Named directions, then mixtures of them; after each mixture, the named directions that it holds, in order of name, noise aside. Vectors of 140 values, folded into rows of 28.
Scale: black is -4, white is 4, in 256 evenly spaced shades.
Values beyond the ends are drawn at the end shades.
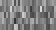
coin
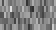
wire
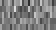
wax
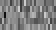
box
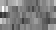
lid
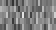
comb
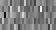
box, coin.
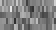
coin, lid, wire.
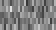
box, wire.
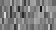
box, coin, wax.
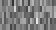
comb, wax.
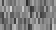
wire.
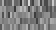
wax.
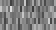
box, comb, wire.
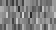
comb.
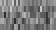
coin, lid.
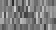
comb, wax, wire.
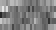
lid.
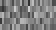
lid, wax.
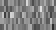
coin, wire.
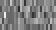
box.
